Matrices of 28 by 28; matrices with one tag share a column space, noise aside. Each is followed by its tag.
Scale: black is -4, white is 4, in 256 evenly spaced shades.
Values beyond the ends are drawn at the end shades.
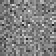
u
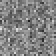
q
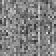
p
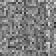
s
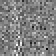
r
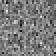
p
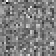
s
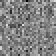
s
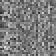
s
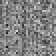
p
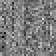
r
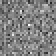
p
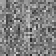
q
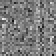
q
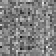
s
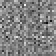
u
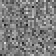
s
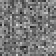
s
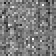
s
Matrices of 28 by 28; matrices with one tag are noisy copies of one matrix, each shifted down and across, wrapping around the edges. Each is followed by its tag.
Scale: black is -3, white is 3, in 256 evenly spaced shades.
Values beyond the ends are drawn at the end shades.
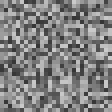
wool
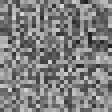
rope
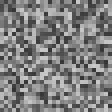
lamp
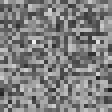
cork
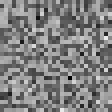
lamp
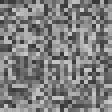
rope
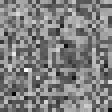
rope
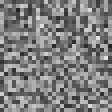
wool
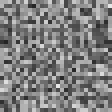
rope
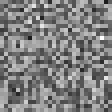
wool
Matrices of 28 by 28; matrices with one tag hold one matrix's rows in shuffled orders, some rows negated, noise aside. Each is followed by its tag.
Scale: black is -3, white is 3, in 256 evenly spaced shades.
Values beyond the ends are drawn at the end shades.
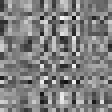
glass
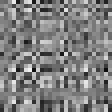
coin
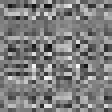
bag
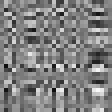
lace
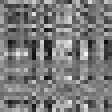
bag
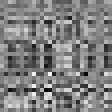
bag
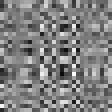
glass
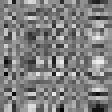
lace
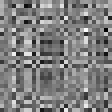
coin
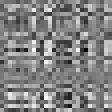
bag
